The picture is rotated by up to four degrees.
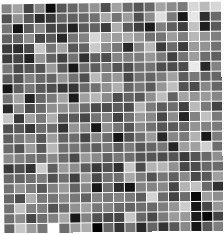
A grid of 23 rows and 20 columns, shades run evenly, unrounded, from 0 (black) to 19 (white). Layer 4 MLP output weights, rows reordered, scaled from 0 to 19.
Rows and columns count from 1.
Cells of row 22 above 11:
4
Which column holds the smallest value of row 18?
7
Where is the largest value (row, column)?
23, 5
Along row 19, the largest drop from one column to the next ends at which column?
9
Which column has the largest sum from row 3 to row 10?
18
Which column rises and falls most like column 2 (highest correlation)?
8
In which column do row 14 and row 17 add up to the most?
14
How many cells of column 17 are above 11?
5
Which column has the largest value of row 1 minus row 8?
20
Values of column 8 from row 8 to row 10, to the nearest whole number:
6 8 12
